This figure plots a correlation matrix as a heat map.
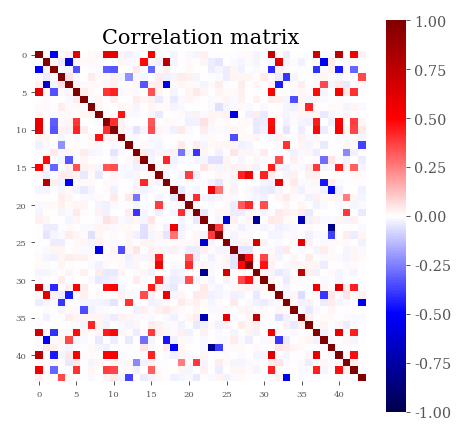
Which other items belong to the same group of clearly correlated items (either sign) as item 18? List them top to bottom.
23, 24, 39
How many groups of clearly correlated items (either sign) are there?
10
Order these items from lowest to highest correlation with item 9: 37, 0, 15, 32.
32, 15, 37, 0
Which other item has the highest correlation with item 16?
28
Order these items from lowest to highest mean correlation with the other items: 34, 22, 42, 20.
22, 34, 20, 42
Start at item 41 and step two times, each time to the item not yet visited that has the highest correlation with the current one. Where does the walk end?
19
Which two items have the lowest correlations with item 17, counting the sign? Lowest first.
4, 38
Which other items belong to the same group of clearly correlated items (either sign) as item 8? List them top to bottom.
11, 26
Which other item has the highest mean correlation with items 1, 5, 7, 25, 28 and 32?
17
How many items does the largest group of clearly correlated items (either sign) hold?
10
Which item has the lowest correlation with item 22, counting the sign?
29
